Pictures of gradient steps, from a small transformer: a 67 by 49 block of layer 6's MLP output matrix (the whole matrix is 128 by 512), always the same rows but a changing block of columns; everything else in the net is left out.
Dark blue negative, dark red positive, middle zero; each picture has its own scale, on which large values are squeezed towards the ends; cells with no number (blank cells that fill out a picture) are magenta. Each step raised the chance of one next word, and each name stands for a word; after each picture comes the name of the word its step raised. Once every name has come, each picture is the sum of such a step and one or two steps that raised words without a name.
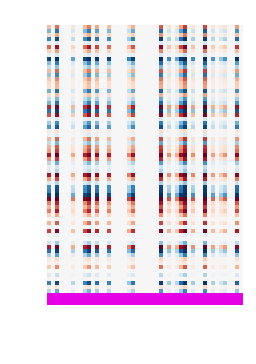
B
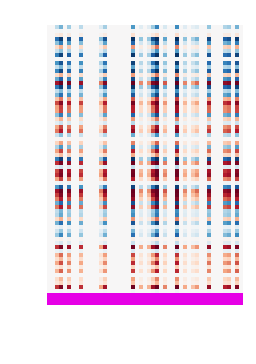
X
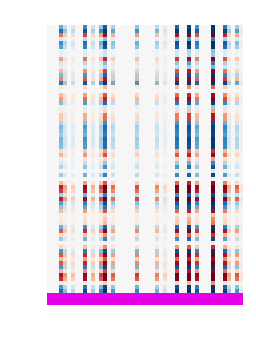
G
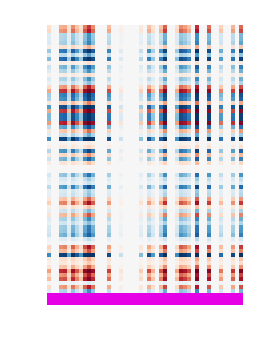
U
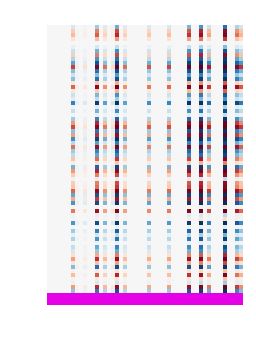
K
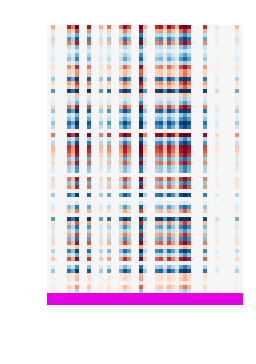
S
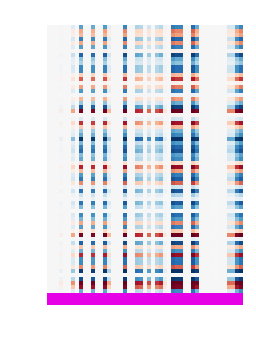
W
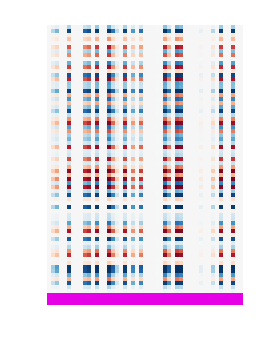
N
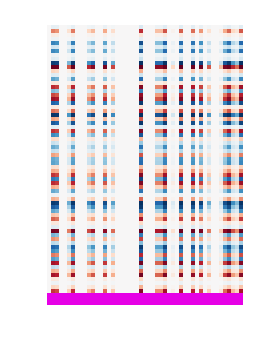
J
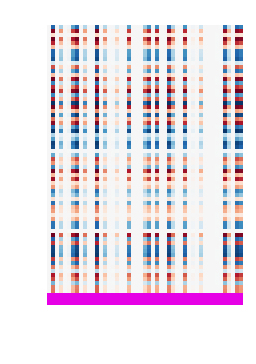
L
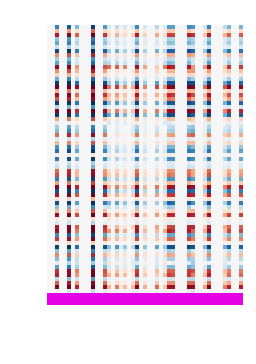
J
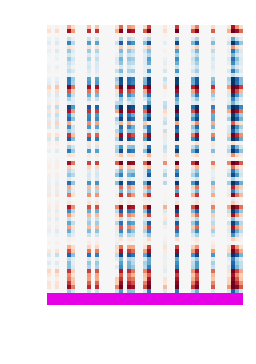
U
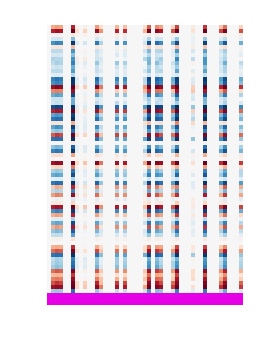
U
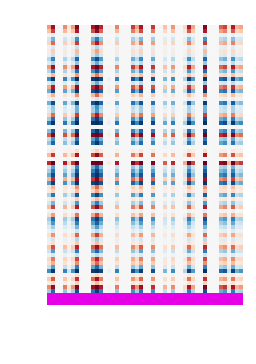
S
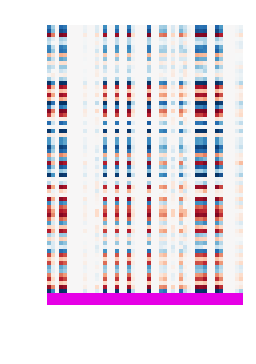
G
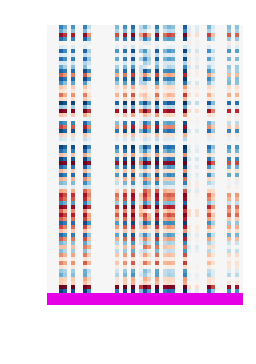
X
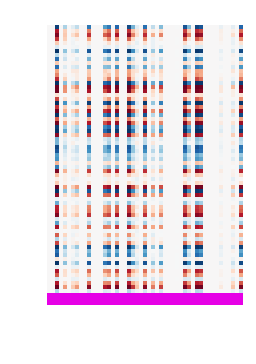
L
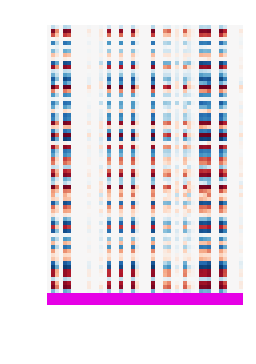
K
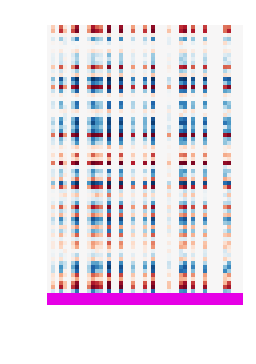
S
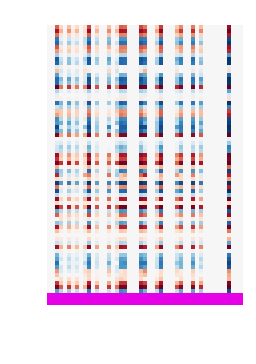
B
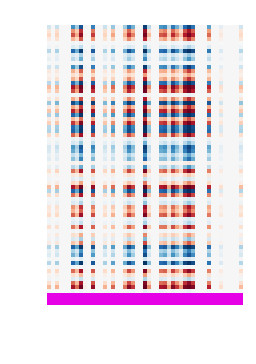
L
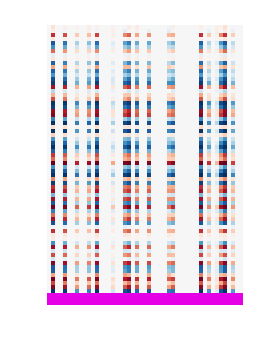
G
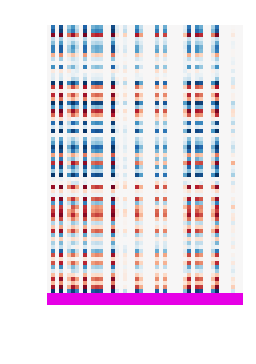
G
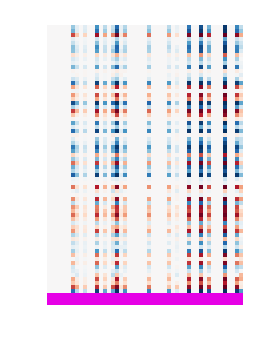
G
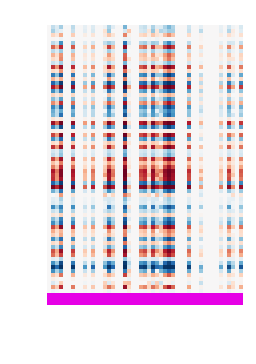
N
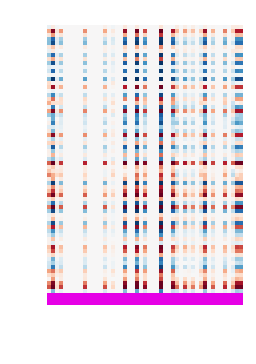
X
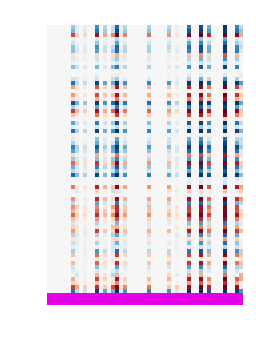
G
